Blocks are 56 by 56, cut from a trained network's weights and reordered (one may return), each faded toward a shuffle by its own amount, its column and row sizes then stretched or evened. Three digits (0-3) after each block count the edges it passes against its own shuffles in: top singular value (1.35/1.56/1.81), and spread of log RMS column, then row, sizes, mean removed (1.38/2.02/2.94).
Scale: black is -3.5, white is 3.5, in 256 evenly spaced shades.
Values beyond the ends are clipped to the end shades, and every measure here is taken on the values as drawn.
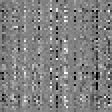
3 3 2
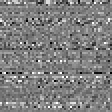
2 0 3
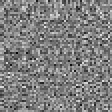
3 0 1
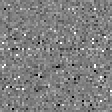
0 0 1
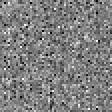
0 1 0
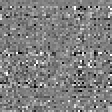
0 2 3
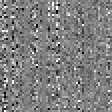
1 3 0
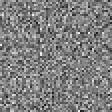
3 0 0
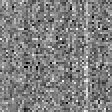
1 1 1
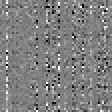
1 3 1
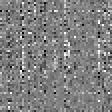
3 3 2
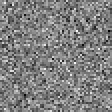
2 0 0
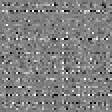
1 1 3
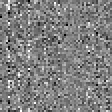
1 2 0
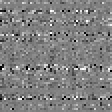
1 1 3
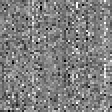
1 2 0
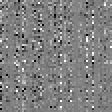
0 3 1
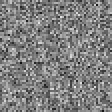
3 0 0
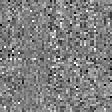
2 2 0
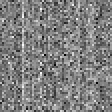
2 1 0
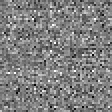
1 1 0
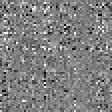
0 2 2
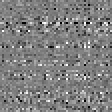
2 1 3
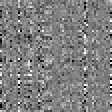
3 3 1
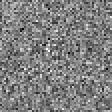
3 0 1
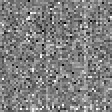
0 0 1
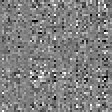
1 3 2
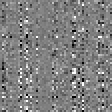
3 3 1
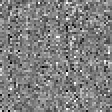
0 2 0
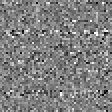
0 1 2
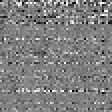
3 1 3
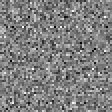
1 0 1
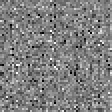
0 1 1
